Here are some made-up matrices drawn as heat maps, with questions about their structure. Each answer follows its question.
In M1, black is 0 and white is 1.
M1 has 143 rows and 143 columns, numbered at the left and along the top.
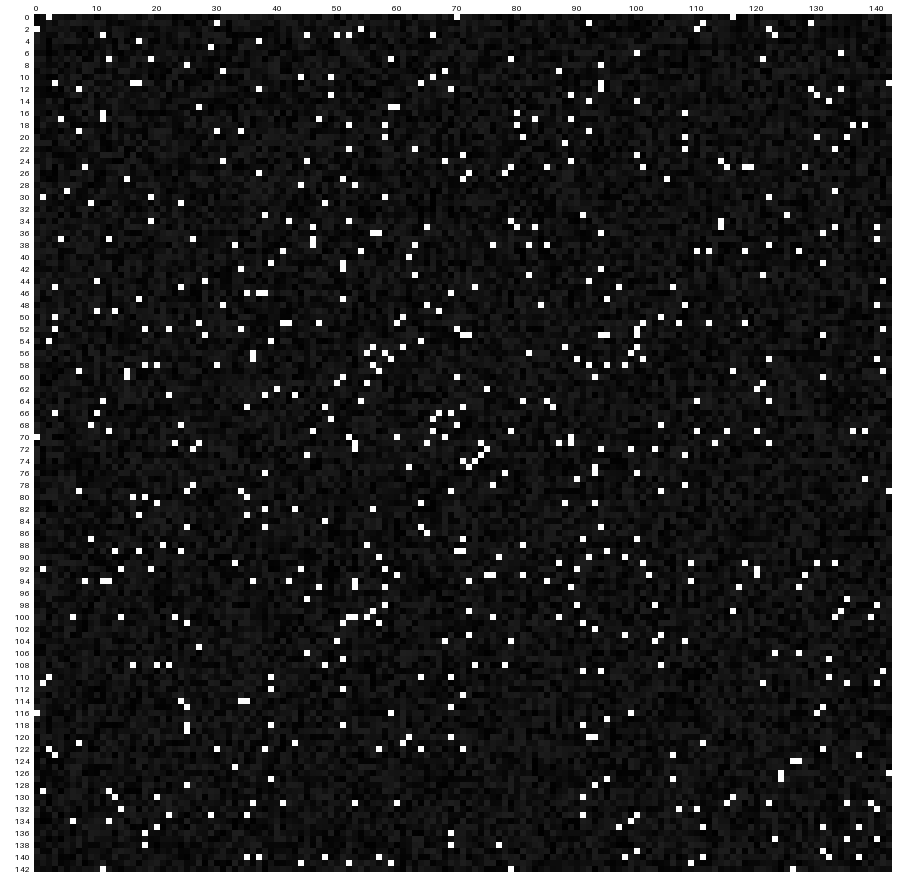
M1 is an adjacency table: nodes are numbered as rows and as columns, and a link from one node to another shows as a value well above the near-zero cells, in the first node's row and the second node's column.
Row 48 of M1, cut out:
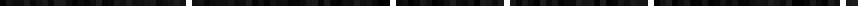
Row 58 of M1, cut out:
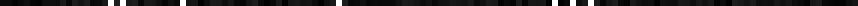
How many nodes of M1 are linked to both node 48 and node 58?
0
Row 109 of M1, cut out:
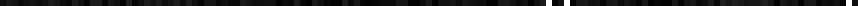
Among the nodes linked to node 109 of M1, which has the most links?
node 94
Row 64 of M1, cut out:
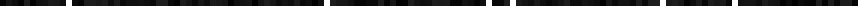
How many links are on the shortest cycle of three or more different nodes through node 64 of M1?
4
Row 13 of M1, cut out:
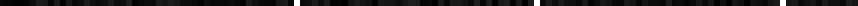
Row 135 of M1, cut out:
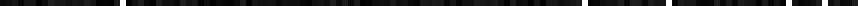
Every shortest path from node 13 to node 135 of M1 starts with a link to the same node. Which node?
node 130
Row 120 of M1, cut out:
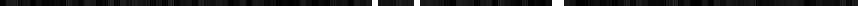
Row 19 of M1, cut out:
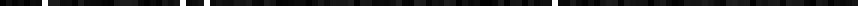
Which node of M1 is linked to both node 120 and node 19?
node 92
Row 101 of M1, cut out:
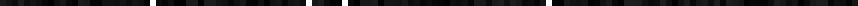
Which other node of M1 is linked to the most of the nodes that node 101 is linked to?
node 118
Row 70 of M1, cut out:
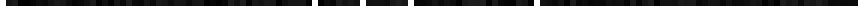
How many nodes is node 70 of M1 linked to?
5
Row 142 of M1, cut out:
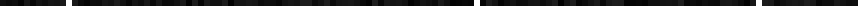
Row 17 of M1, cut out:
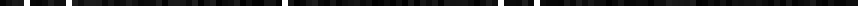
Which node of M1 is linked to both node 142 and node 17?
node 11
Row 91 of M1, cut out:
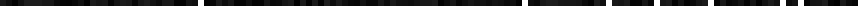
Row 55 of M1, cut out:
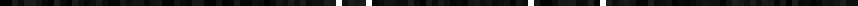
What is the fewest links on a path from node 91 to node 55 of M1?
3
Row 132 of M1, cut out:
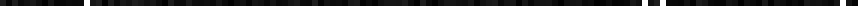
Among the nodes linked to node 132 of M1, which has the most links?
node 140
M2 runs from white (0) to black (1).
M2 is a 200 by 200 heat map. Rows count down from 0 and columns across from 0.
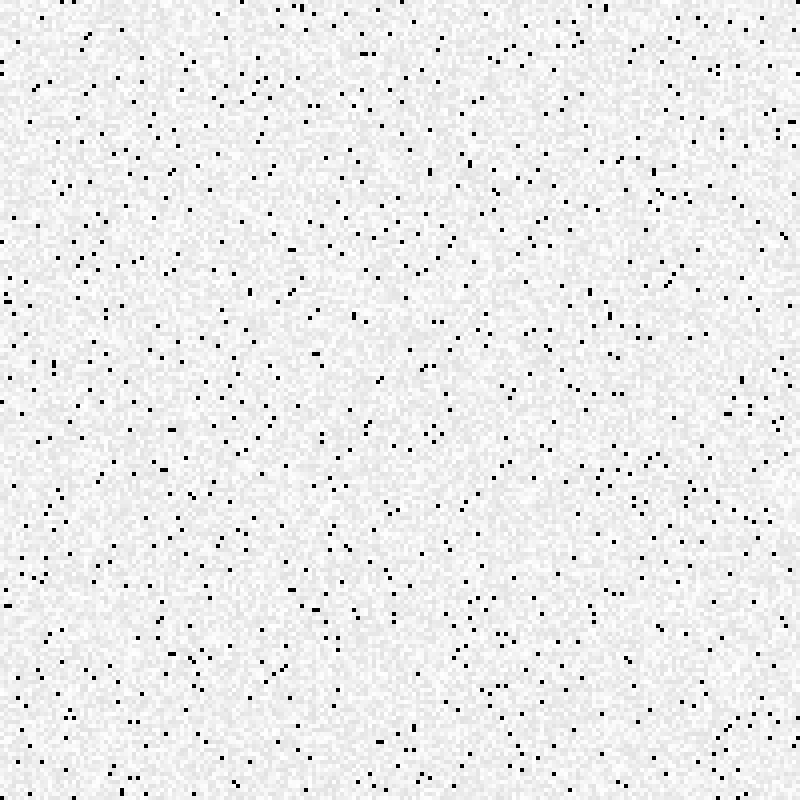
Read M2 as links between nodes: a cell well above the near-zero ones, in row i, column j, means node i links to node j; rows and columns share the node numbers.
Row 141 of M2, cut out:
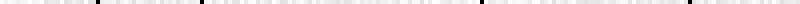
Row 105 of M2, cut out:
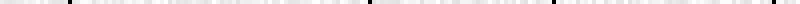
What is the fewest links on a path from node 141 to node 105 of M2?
5
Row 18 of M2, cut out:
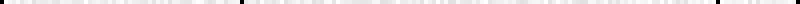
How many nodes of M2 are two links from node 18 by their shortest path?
7
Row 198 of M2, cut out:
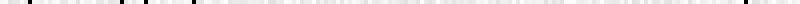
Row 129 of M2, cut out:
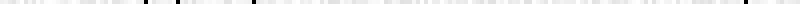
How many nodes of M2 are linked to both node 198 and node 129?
2
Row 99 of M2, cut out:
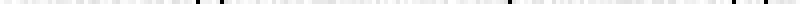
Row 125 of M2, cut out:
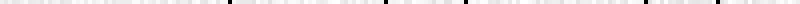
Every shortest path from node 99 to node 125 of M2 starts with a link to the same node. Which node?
node 55
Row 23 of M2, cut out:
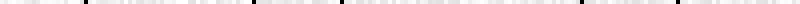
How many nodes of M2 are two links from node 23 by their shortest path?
9
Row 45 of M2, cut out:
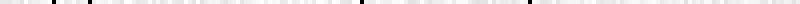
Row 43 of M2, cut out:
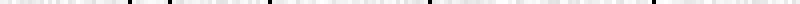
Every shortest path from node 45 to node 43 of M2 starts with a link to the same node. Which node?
node 13
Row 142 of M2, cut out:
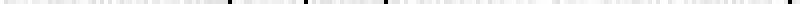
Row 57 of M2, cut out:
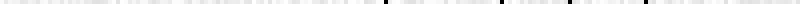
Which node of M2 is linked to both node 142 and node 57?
node 96
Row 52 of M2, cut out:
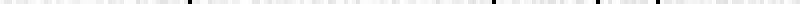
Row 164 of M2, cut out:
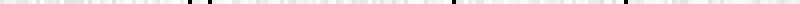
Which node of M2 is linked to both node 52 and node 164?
node 47
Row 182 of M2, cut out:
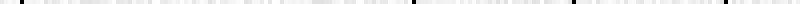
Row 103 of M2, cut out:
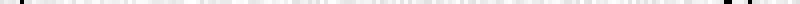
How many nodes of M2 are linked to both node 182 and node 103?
2
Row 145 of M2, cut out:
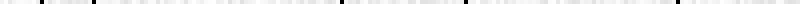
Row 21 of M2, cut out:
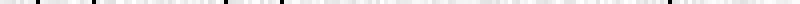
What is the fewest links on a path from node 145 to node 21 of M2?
2
